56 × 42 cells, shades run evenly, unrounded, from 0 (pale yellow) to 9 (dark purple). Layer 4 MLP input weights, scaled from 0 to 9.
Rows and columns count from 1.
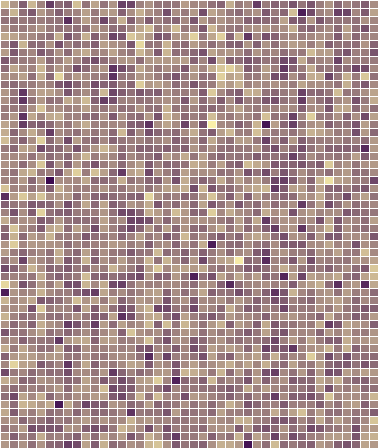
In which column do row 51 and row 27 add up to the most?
7
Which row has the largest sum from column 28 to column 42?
19
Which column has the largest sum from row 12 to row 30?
31
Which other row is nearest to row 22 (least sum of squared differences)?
38
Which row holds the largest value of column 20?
48
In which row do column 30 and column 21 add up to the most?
16
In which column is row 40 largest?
14
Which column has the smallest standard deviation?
40
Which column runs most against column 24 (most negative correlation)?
23
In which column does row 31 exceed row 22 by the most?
24
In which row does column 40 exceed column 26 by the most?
9
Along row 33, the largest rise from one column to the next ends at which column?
28
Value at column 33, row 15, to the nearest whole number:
7
